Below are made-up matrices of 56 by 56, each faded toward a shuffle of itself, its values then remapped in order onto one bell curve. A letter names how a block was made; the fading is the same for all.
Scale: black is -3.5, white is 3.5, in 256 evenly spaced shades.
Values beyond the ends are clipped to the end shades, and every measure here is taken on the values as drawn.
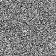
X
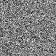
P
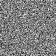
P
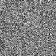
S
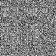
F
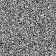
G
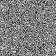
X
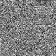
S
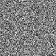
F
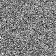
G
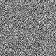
S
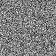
G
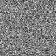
S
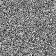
G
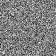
G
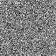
P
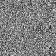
X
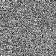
X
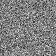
G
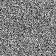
G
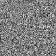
S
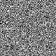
S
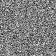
G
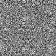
S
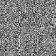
F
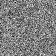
G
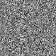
F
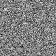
G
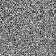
X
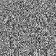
F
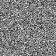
P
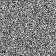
G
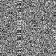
F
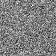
P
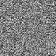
S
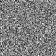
S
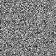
F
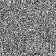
S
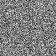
P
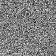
P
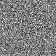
G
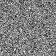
P
